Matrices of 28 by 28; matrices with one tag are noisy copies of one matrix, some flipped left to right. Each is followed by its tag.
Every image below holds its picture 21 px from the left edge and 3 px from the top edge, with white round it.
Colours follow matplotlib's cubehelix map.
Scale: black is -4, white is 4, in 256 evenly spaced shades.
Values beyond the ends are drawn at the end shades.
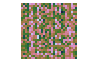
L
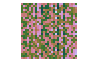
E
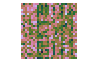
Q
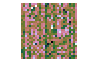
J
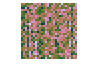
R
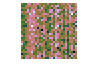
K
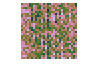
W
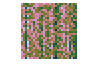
R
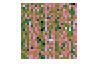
R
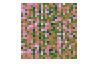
E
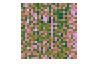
W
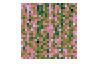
Q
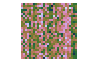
K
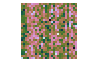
K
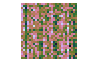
R
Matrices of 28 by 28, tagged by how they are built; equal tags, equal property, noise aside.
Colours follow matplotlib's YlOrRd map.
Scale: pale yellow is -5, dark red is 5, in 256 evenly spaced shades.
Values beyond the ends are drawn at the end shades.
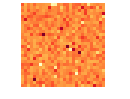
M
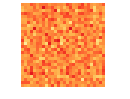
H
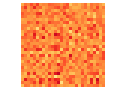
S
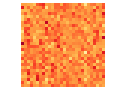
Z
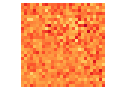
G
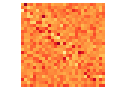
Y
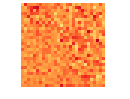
G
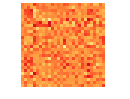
S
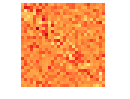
Y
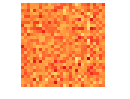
Z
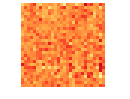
S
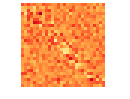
Y
